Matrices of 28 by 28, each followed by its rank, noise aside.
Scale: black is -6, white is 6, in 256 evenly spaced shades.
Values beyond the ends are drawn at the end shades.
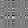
one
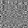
four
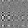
one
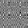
two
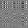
one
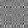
one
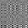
two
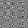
two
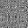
three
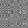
three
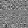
four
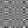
one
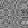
three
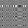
one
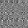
three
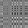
one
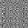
three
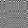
one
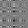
one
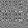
three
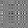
one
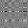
one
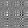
one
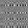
one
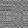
two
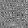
four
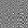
two
